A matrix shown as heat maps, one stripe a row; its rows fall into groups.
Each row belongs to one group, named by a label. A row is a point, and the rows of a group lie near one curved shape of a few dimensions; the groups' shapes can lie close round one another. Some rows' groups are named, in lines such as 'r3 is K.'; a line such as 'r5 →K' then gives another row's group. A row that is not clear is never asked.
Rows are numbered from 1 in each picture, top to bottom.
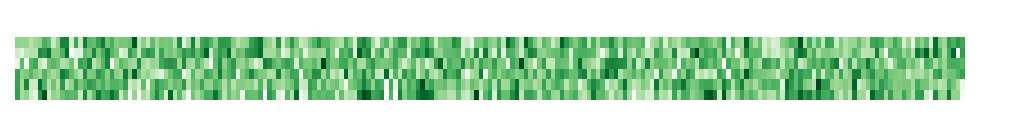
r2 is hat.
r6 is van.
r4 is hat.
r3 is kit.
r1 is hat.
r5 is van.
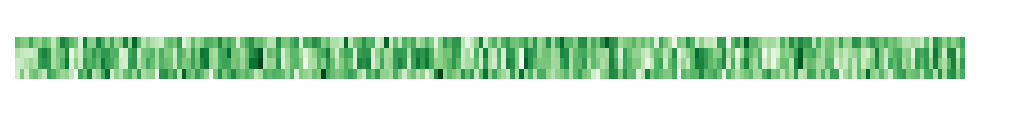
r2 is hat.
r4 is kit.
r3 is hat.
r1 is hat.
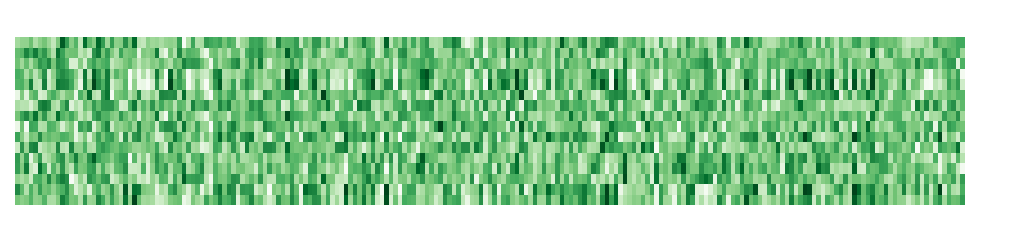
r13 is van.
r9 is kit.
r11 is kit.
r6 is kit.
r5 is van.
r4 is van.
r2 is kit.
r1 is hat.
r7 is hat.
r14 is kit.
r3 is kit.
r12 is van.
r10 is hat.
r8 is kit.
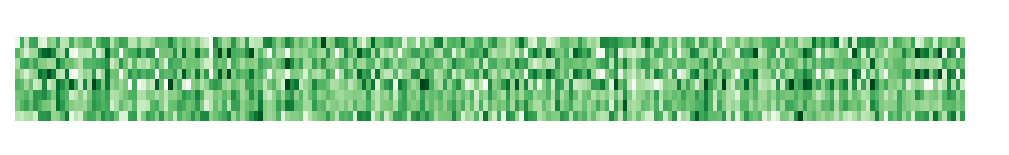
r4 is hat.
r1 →kit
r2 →hat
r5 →van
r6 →kit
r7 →kit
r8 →hat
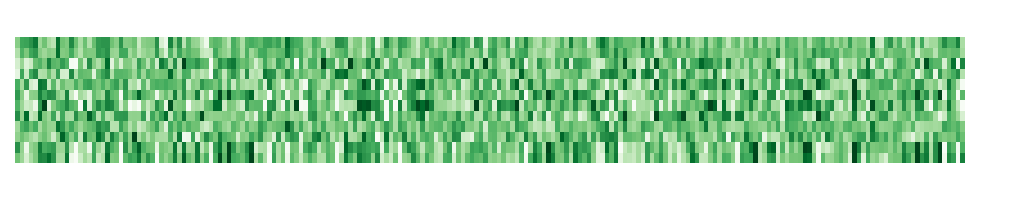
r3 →kit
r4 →kit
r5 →van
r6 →hat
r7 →van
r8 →van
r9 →kit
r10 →hat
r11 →hat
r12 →hat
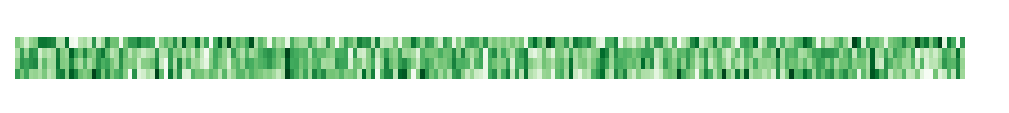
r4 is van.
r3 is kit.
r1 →hat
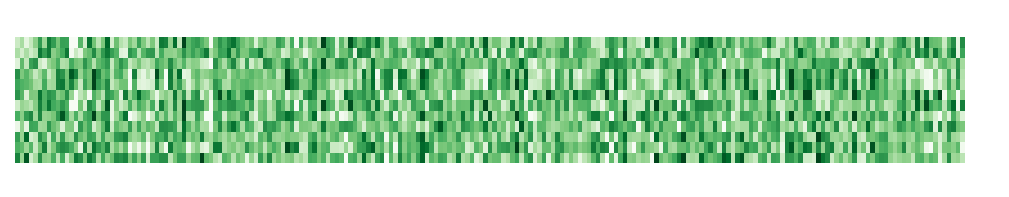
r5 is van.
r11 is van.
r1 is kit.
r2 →hat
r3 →kit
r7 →kit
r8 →van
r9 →kit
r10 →van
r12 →van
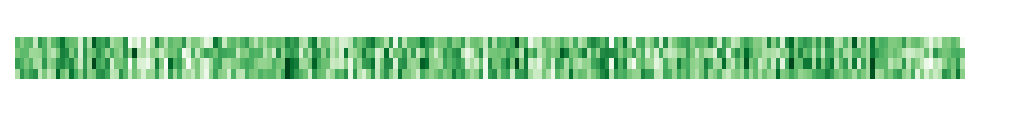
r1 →van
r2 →hat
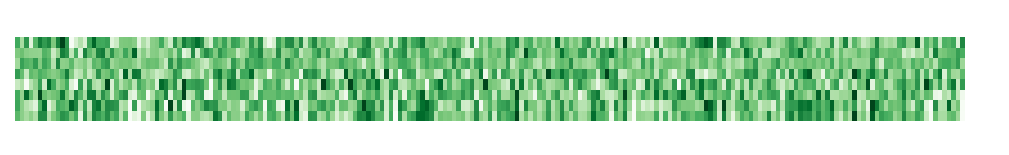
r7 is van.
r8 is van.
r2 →hat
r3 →kit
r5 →kit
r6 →van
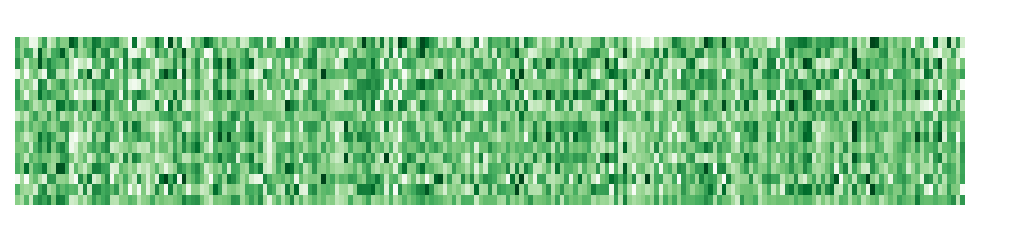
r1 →van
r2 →van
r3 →hat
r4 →kit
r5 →van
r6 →hat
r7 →van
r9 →hat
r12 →hat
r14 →kit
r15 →van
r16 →kit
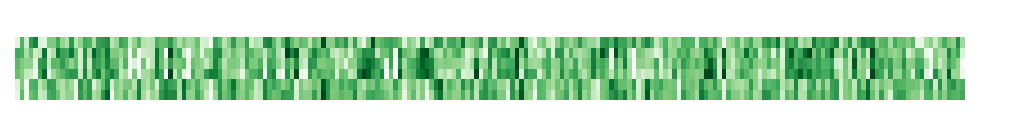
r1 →kit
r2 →van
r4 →van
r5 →kit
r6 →kit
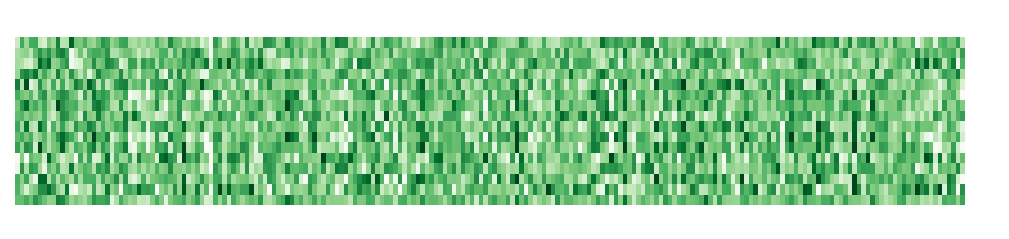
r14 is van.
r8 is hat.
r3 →hat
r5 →van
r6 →van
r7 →kit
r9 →van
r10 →van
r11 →van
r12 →kit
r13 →kit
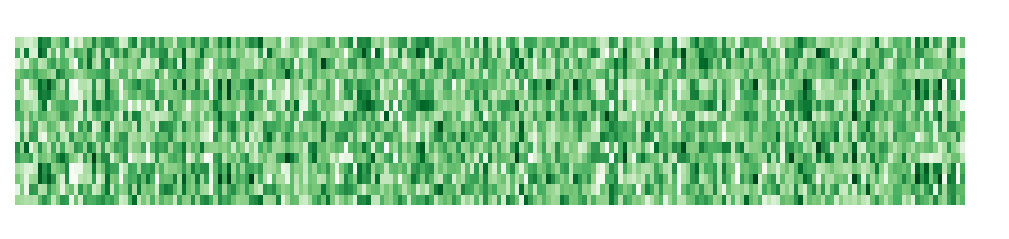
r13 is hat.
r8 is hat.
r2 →van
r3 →kit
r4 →kit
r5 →hat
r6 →hat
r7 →van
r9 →kit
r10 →kit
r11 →van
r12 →van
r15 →kit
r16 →hat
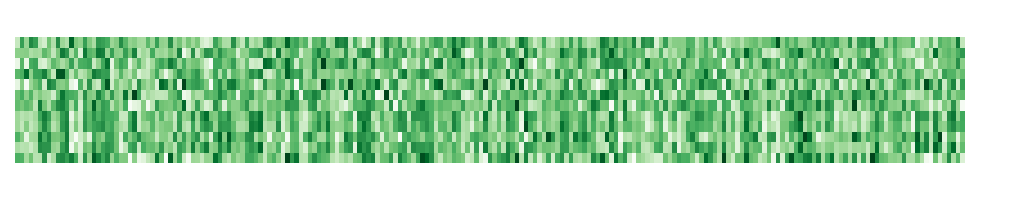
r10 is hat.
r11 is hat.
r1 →kit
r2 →hat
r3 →kit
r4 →kit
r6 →hat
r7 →van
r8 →hat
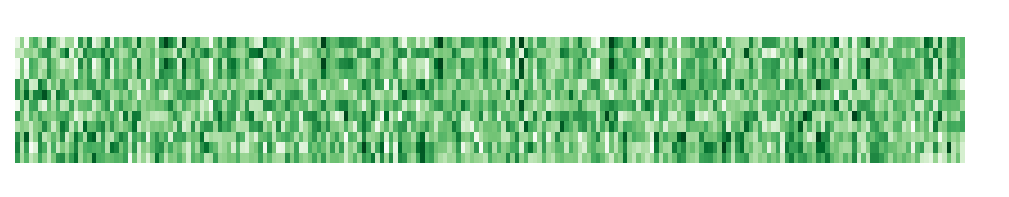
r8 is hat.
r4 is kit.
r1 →kit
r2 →hat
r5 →van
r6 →kit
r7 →kit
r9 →hat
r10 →van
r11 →van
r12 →van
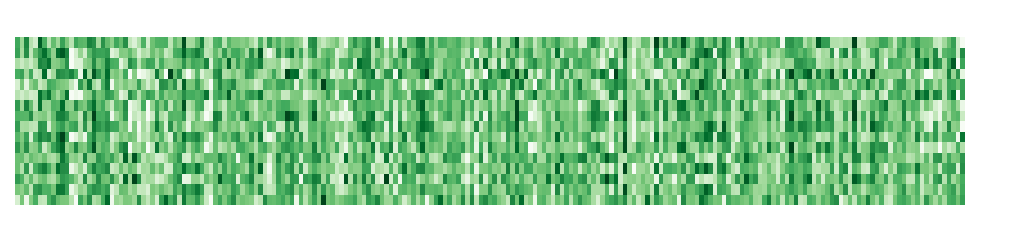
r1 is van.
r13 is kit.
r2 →kit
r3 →hat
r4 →van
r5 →kit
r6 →hat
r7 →van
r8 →van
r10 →kit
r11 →van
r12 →hat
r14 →hat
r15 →kit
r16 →kit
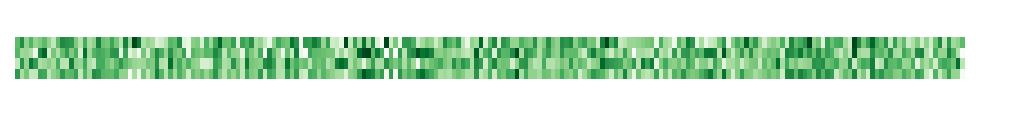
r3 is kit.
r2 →van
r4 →van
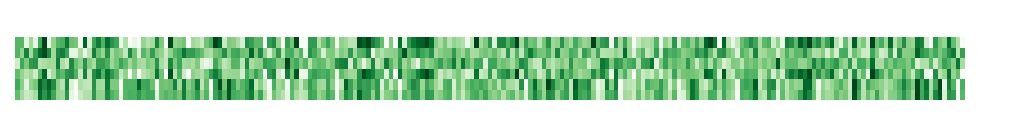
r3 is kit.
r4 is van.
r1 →van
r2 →kit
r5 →hat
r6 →hat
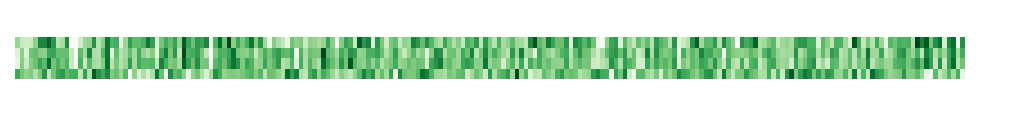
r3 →kit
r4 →van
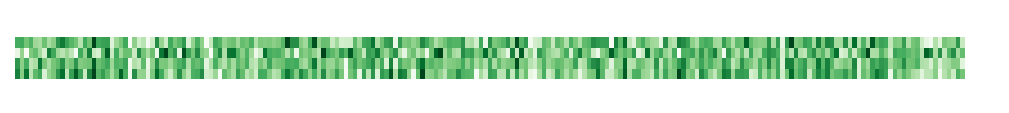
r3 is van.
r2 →kit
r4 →van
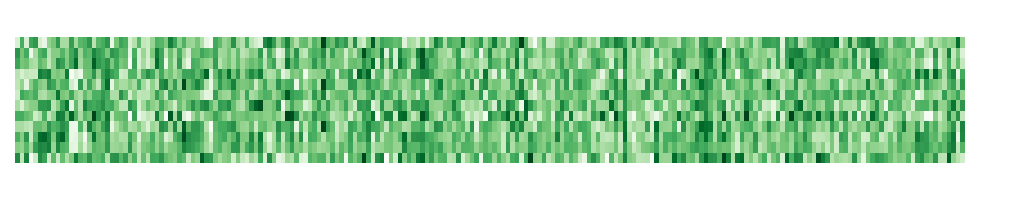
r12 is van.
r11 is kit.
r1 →kit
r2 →van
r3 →van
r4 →hat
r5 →kit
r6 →kit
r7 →hat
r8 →van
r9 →kit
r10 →kit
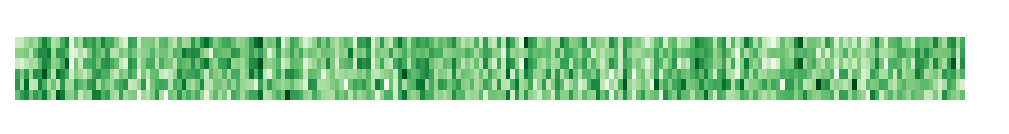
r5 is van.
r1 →hat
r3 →hat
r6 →kit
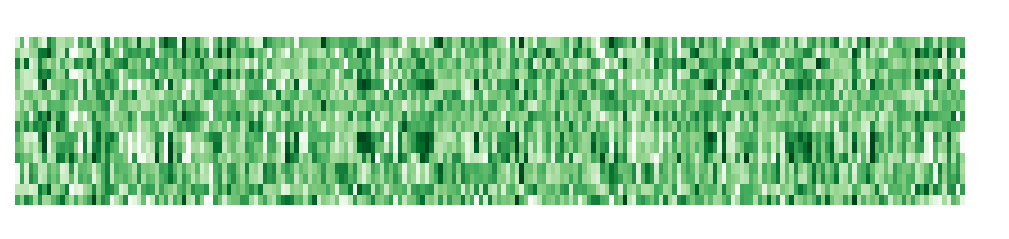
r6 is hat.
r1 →kit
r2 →hat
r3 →van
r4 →hat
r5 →van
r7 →kit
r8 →kit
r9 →kit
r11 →van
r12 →van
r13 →kit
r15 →hat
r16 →van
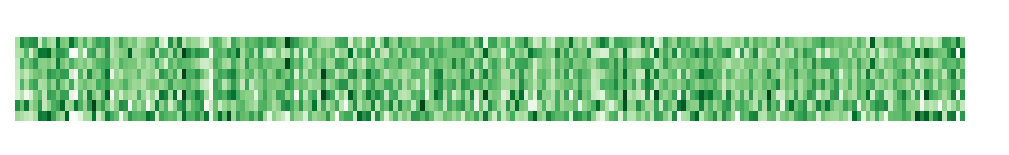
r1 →kit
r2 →kit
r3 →kit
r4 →kit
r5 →kit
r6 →kit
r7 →van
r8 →hat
